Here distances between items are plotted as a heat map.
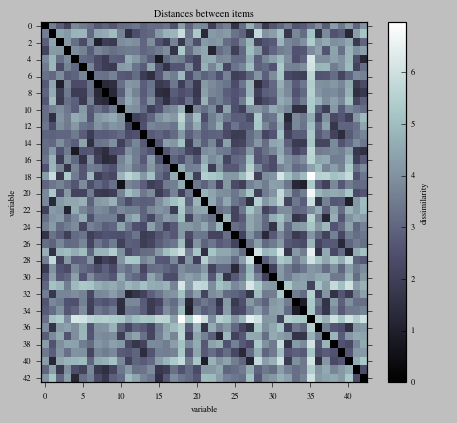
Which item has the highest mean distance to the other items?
35
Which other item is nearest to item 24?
30
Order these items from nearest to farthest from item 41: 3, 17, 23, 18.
18, 17, 3, 23
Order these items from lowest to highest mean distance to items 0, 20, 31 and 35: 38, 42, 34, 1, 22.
22, 34, 42, 1, 38
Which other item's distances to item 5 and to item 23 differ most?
37
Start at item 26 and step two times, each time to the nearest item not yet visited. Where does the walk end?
13
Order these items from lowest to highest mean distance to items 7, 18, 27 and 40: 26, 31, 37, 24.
26, 24, 37, 31
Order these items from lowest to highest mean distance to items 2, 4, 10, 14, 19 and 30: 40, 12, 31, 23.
23, 12, 40, 31
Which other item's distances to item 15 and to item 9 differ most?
4
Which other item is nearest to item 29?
25
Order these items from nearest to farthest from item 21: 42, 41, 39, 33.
39, 33, 41, 42
